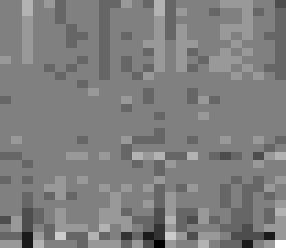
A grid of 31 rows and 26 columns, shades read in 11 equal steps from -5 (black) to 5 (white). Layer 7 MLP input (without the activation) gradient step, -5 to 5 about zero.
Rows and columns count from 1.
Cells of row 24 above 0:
7
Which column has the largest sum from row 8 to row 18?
21
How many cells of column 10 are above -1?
20
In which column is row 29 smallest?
15
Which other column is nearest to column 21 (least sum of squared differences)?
17
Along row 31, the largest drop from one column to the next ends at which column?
3
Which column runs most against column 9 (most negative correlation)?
14
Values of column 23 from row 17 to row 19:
0 0 0
